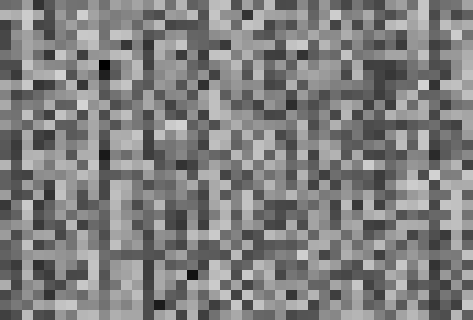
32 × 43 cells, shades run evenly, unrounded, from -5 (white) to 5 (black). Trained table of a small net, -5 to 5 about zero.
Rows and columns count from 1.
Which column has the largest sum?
40
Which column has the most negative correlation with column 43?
35
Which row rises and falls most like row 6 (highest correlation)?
12
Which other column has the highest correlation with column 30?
3
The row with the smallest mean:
2
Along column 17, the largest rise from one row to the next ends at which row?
6
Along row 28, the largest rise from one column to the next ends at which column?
18
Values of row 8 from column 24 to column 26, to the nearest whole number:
-2 2 1
